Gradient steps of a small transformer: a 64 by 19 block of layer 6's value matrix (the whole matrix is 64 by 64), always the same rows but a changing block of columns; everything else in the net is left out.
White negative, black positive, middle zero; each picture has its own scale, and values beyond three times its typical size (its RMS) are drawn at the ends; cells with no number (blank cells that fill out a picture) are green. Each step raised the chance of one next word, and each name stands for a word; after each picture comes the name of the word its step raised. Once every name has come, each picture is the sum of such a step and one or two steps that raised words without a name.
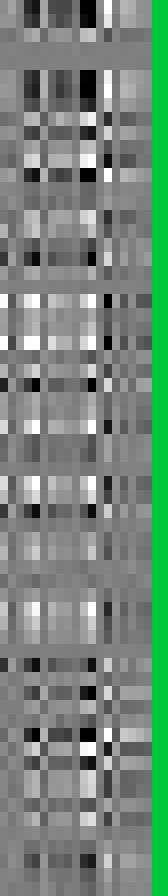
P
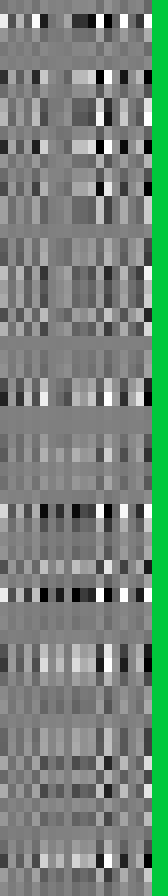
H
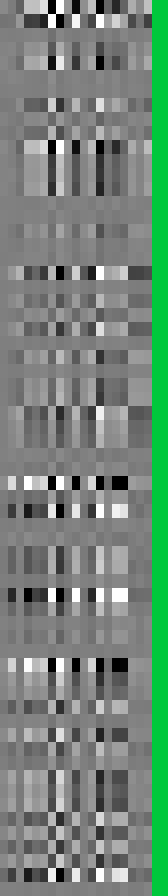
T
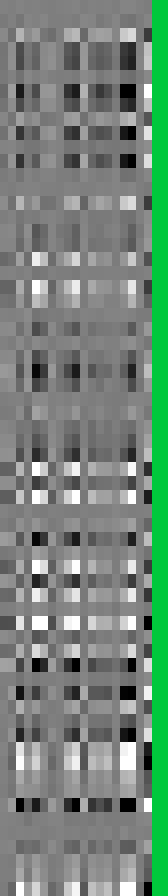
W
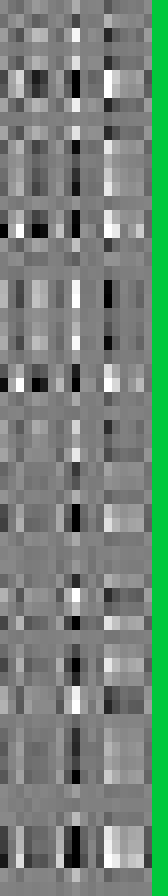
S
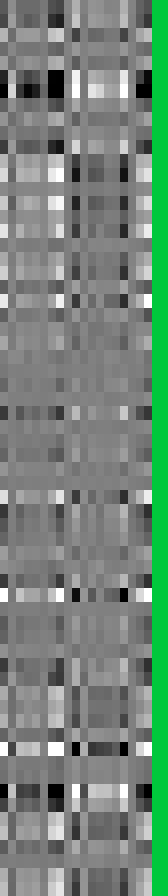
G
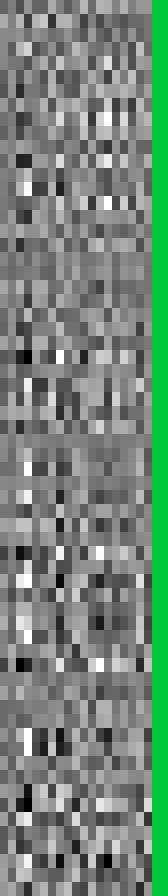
H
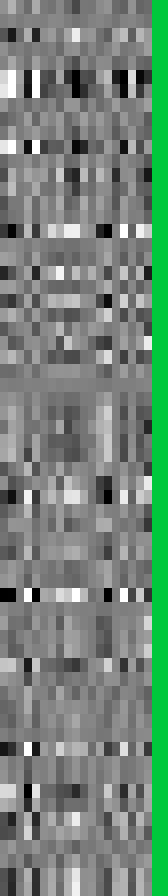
G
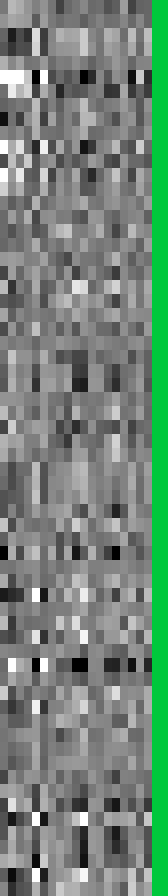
S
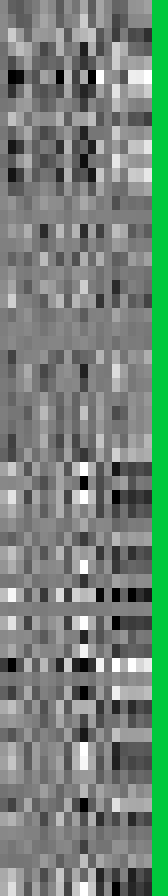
W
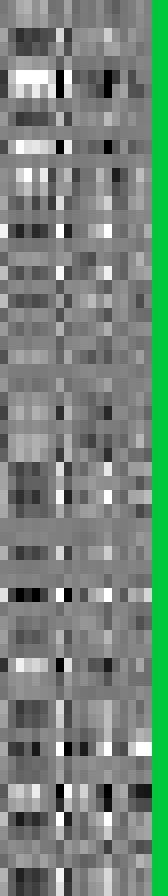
G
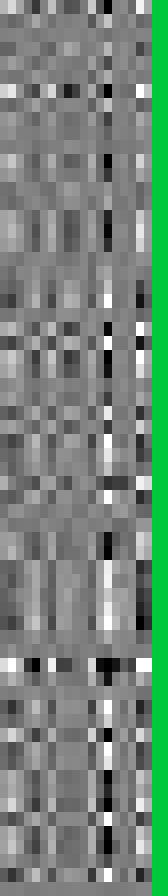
T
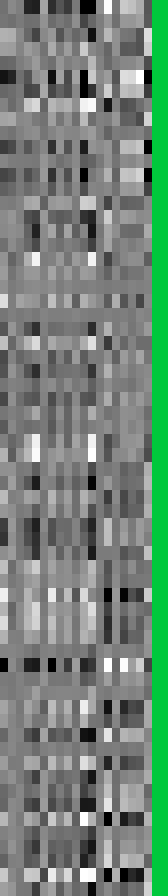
T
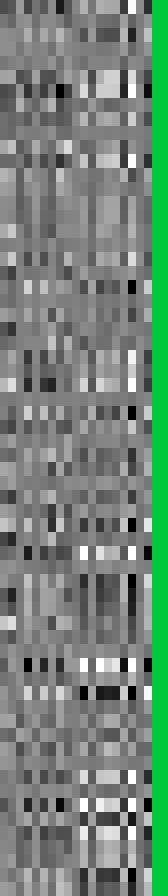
S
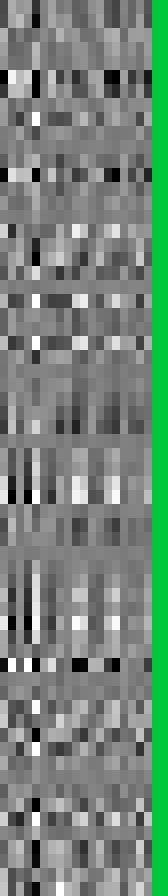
P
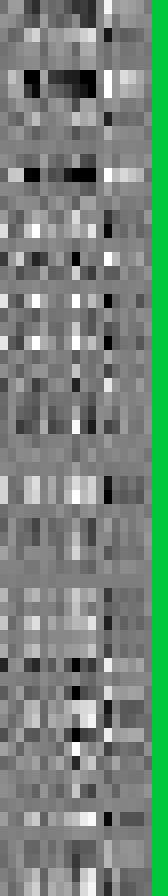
P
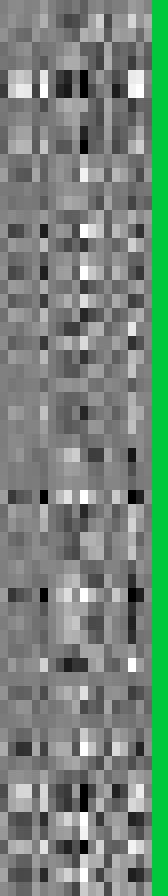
G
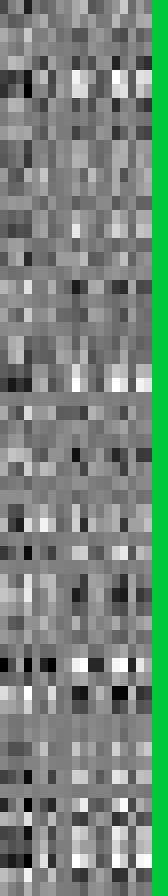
S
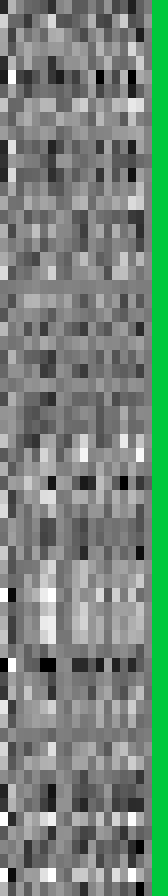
T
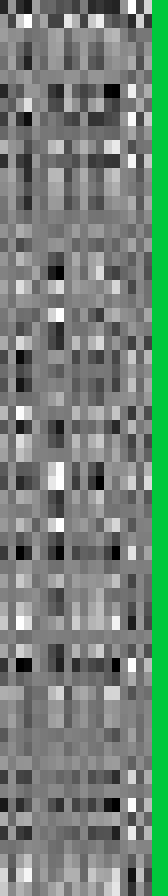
T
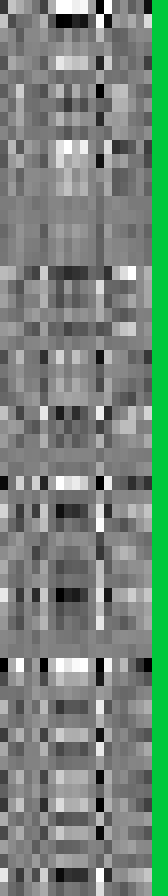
T
